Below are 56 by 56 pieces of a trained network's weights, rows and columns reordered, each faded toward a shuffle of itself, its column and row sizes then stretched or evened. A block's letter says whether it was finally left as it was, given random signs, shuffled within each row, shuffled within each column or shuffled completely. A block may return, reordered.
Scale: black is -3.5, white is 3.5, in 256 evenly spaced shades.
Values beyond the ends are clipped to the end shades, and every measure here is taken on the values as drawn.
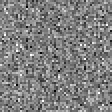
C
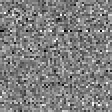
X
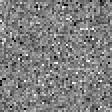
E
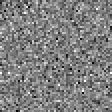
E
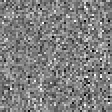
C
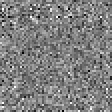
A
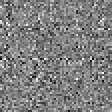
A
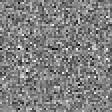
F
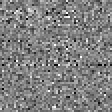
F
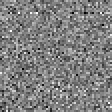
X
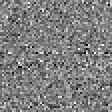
X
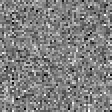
C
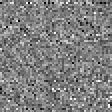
X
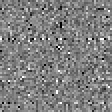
A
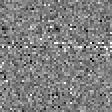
X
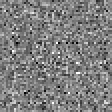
F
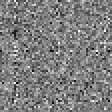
F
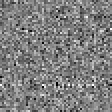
F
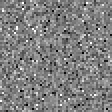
E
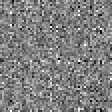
A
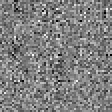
A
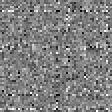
F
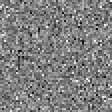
E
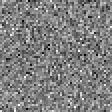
E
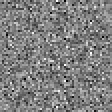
C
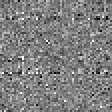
A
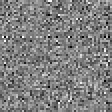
A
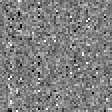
C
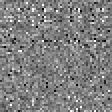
A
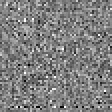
A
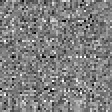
A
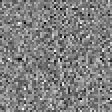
A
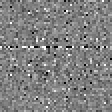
F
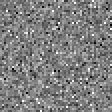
E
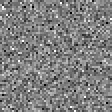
E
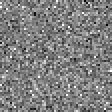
E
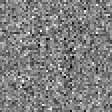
C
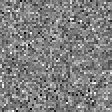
E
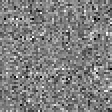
A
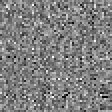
A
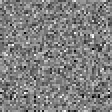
A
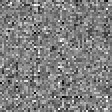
F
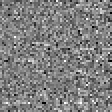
F
